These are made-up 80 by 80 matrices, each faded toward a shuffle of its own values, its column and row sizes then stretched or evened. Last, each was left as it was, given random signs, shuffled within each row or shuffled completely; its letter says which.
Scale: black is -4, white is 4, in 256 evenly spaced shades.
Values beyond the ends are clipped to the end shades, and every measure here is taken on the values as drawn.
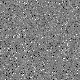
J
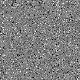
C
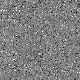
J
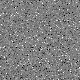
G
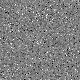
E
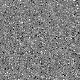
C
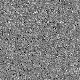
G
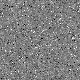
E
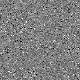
C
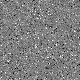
E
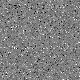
G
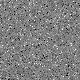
E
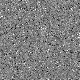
G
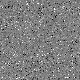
G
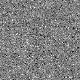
C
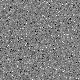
E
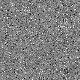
J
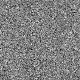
J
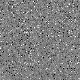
C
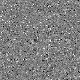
C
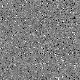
J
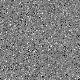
J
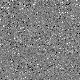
G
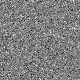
E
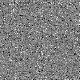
J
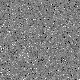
G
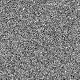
E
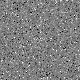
E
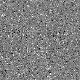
C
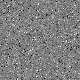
E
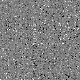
C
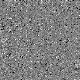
C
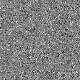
J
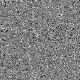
G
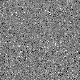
G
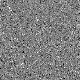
C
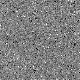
J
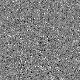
C
